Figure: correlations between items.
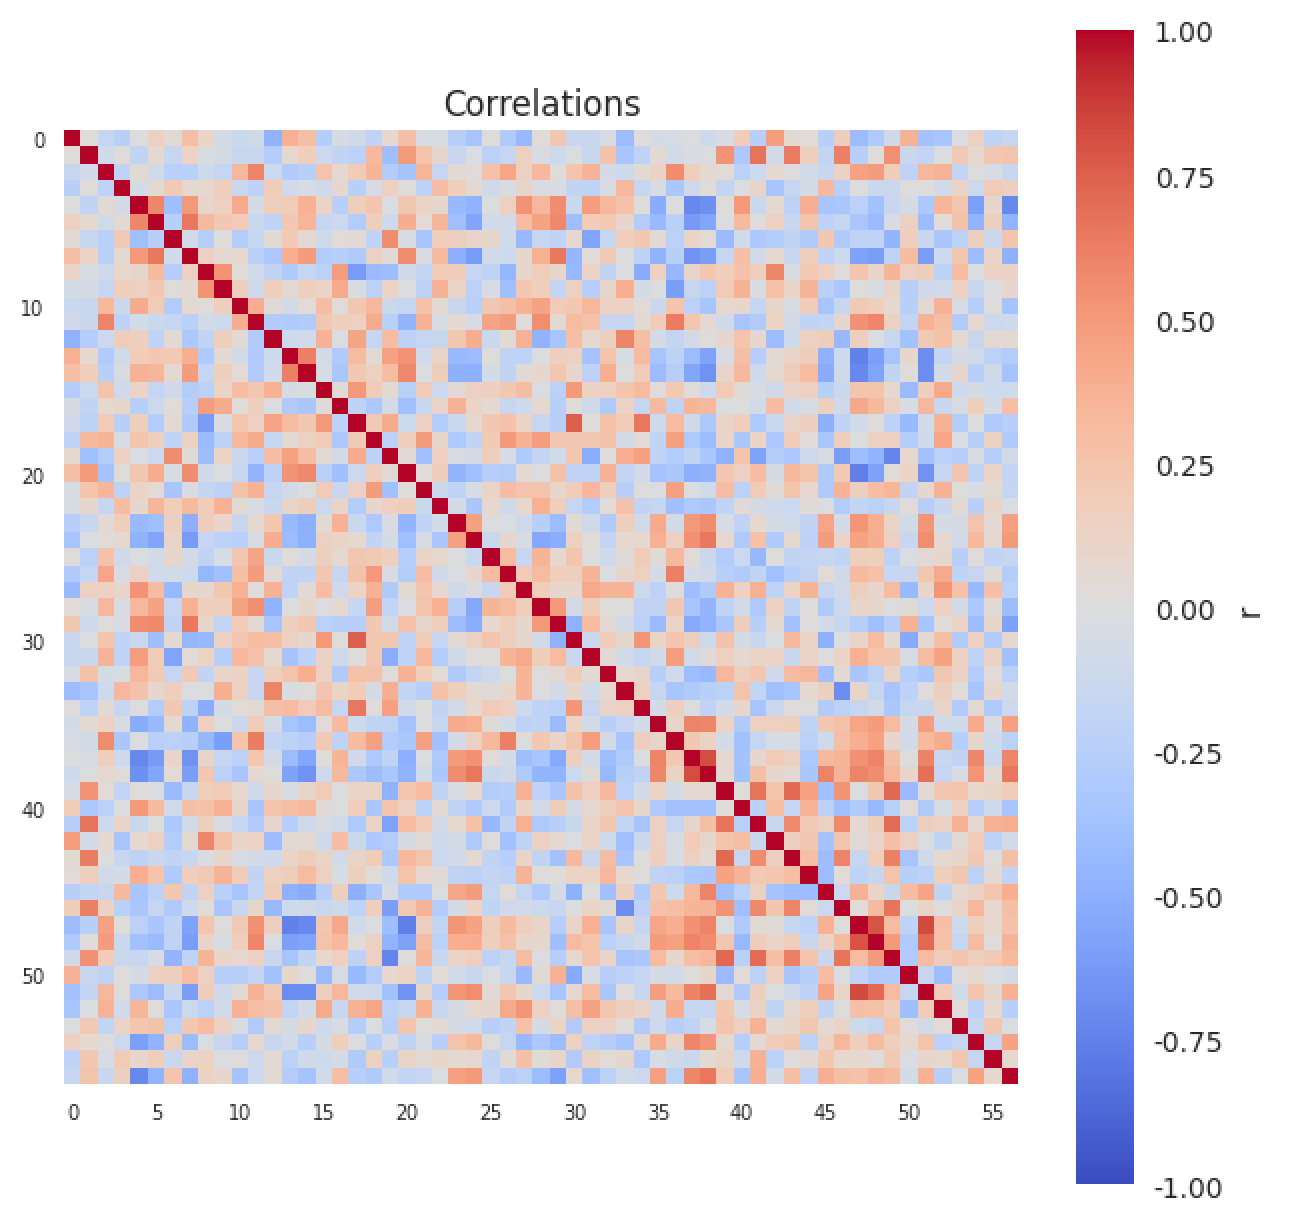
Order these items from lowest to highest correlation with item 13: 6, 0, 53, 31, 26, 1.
31, 26, 53, 1, 6, 0
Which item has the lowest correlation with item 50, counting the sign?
30
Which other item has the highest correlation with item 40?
4
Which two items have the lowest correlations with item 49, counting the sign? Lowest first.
19, 6
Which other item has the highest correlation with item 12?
33
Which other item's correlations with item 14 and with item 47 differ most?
51
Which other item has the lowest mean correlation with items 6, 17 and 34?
8
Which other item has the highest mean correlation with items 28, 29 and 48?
11
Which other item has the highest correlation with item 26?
36
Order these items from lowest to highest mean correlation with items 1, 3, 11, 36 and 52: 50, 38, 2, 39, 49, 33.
50, 33, 38, 39, 49, 2
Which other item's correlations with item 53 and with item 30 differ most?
17
